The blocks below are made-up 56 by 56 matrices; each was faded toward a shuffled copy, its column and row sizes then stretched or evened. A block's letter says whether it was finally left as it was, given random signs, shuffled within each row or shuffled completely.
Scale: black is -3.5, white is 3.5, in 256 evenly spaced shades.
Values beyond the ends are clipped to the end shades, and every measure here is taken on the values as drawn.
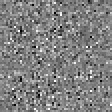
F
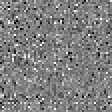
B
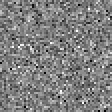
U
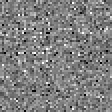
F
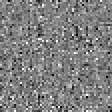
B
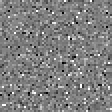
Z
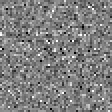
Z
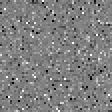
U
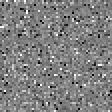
Z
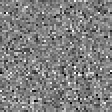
Z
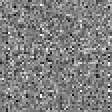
F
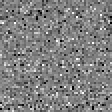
Z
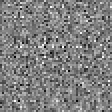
B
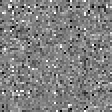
F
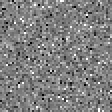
U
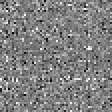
F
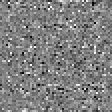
F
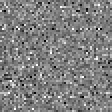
Z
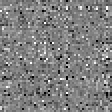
B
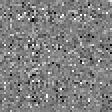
F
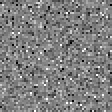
U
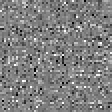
B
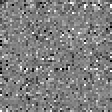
F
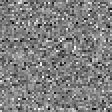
Z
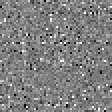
Z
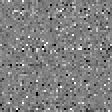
F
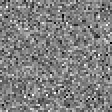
U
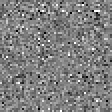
B
